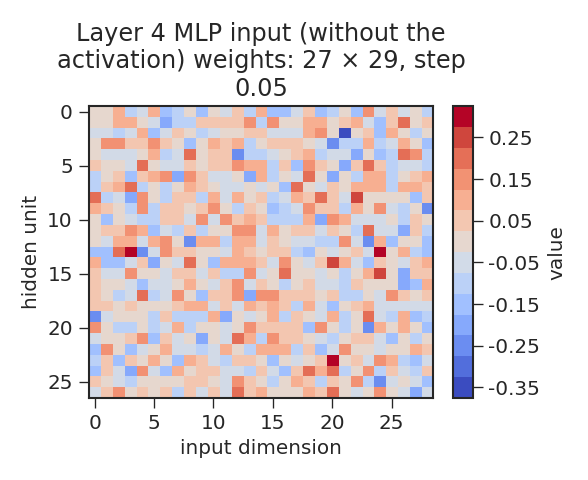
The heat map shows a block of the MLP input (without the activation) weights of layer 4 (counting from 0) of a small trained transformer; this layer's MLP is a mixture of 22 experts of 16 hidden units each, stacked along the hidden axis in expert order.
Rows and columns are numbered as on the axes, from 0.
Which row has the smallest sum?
0
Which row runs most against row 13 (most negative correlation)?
24
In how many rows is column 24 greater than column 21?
14
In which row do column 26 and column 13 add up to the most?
1
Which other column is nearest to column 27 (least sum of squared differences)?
11
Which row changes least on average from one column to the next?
18
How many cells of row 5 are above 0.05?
6
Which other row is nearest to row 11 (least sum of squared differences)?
21
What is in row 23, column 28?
-0.05
